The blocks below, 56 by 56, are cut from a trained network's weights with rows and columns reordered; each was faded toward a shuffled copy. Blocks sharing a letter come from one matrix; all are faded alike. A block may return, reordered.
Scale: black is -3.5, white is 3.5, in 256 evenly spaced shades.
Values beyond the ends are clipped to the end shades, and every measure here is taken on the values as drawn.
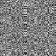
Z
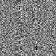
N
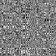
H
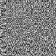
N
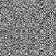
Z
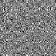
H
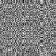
Z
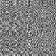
Z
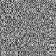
N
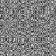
Z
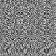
N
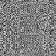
N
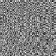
Z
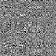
H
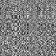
Z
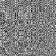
Z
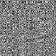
H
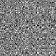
H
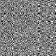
H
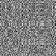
Z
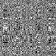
H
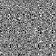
H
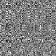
H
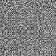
Z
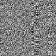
Z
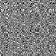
H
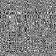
H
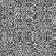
Z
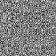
N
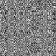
Z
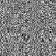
N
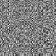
Z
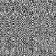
Z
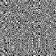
H
